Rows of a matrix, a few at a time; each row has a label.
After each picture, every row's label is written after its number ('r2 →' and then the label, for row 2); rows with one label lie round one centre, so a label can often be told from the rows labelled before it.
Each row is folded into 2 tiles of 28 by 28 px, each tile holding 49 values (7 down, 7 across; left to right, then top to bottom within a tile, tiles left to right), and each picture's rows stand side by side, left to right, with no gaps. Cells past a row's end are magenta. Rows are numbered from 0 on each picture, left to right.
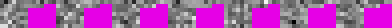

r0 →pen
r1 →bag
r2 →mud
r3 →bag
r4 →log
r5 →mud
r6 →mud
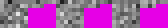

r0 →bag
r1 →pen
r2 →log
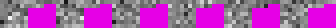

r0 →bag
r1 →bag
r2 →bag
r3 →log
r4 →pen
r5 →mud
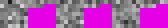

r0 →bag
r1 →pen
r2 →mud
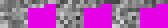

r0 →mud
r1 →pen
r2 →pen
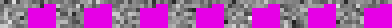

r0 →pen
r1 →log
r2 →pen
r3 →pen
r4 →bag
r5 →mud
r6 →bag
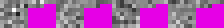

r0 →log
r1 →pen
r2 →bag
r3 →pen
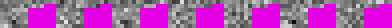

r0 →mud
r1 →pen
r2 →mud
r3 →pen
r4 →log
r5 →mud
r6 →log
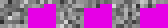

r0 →bag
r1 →pen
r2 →log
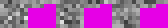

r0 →bag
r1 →mud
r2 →mud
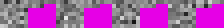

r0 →pen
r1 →bag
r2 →bag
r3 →log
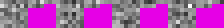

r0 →log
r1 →log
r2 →mud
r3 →log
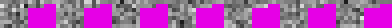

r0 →log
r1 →log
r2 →bag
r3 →mud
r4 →mud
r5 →log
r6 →bag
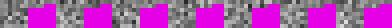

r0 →bag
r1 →pen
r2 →bag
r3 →log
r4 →log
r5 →pen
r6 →pen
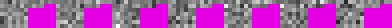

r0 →bag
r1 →log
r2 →pen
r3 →bag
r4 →log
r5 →log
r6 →bag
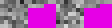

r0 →mud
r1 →bag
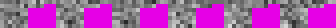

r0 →log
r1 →mud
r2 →mud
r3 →pen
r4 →pen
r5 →mud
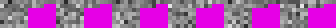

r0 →bag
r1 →bag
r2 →pen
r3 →log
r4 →pen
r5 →log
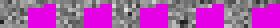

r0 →bag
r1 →log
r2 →log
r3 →mud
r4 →pen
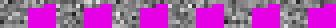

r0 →bag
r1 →log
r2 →pen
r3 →log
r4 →bag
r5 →pen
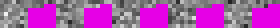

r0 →pen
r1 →mud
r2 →bag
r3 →bag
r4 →pen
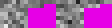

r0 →pen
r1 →mud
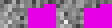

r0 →pen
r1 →pen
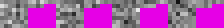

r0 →log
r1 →log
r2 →mud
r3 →bag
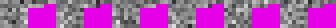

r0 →mud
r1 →pen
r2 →mud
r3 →pen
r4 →log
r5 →pen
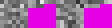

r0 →log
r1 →mud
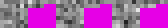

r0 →log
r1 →mud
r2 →mud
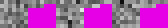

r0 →log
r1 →mud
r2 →bag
